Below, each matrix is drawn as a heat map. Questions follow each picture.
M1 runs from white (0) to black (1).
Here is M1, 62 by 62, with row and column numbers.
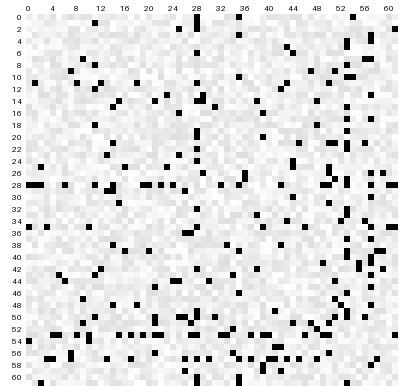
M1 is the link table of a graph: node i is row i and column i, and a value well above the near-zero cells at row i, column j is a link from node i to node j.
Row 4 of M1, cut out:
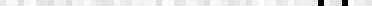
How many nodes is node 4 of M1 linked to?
2
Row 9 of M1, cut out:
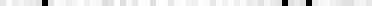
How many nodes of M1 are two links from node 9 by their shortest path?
6
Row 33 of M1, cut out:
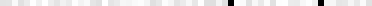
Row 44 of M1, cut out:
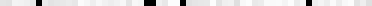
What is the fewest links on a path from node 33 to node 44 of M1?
4
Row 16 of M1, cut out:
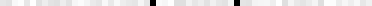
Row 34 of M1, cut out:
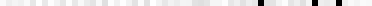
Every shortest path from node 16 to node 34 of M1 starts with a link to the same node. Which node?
node 25
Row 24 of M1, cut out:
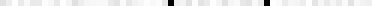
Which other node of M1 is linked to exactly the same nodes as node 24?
node 6
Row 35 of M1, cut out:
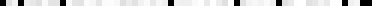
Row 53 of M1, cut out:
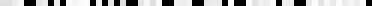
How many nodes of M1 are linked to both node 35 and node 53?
5
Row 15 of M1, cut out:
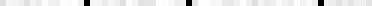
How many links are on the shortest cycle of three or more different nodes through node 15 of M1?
4
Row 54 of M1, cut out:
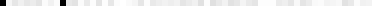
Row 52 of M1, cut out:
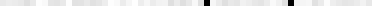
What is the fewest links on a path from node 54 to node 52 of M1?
5
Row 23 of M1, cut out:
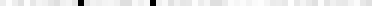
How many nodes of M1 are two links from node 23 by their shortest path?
6
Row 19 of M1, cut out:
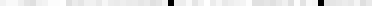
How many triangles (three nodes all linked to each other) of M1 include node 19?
1
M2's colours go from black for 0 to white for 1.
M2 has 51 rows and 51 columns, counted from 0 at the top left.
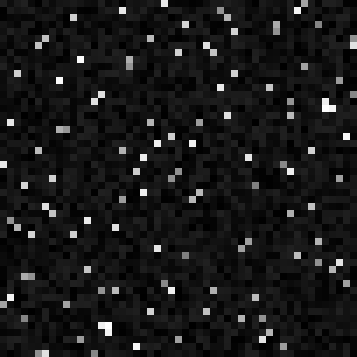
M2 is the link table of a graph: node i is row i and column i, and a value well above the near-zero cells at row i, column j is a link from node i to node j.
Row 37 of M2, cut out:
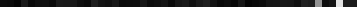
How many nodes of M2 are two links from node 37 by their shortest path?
4
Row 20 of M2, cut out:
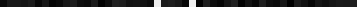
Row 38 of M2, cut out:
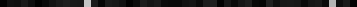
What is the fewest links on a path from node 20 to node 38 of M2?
7
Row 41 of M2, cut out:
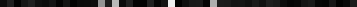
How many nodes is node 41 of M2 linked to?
4
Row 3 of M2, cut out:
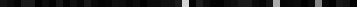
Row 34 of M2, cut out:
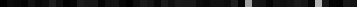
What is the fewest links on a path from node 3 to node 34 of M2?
2
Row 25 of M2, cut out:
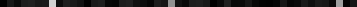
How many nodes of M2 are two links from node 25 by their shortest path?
5
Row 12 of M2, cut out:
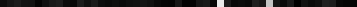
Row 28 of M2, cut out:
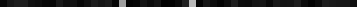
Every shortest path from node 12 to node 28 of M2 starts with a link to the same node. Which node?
node 31
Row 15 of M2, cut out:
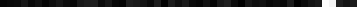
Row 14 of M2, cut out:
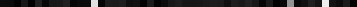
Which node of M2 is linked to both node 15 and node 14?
node 46
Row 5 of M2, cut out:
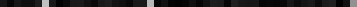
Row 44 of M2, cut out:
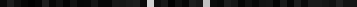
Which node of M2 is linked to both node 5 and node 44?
node 21
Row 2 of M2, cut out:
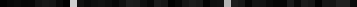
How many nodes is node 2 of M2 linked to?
2
